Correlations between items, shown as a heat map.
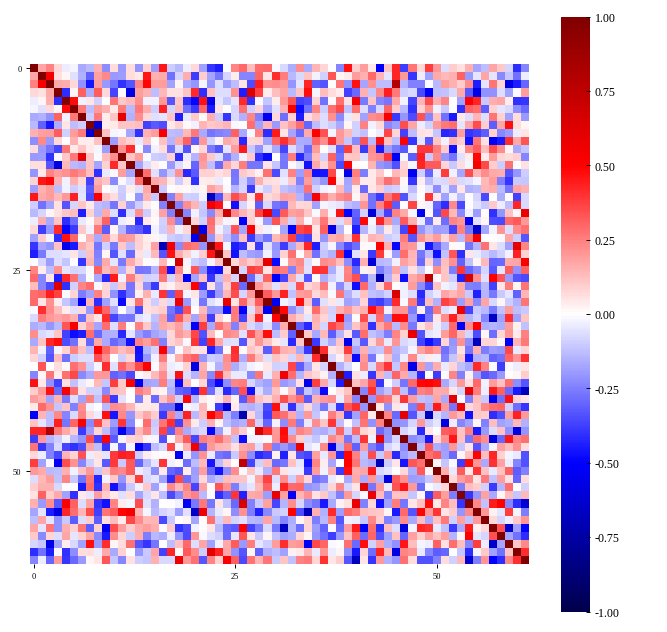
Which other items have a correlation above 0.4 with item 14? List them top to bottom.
1, 2, 37
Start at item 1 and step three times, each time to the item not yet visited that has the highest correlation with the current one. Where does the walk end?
28
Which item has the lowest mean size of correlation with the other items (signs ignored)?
15
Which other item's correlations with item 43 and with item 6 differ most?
46
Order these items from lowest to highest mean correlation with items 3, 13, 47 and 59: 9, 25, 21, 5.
21, 5, 9, 25
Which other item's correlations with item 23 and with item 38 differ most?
22
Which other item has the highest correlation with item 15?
34
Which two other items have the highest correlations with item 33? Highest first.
47, 29
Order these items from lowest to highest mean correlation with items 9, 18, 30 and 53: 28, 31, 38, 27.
27, 38, 28, 31
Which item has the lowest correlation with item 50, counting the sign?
23
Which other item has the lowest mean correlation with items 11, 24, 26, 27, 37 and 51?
30
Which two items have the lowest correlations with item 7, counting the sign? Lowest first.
8, 2
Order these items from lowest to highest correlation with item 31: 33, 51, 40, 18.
40, 33, 51, 18
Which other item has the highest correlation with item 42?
53
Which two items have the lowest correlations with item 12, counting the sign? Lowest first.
3, 34
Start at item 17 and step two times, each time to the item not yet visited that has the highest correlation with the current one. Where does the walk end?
60
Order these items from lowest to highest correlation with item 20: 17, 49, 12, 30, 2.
12, 2, 49, 30, 17
